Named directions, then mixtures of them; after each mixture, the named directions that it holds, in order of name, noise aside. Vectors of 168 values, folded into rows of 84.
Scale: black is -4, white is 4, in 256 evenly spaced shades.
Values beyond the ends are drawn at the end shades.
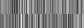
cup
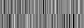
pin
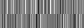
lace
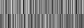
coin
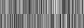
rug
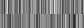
lace, pin, rug.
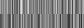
coin, cup, rug.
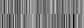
cup, lace, pin.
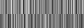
coin.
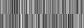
cup.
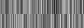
rug.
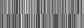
cup, lace.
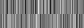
lace.
